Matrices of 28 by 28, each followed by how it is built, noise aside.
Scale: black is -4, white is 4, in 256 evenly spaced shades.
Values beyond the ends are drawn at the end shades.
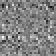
low rank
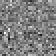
low rank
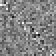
banded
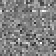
uneven rows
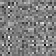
low rank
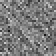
Toeplitz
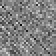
Toeplitz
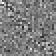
banded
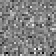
uneven rows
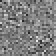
block diagonal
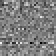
uneven rows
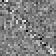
banded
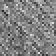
Toeplitz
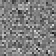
blocks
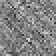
Toeplitz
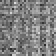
blocks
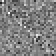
banded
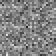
repeating rows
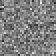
blocks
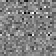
uneven rows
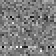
uneven rows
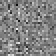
uneven columns
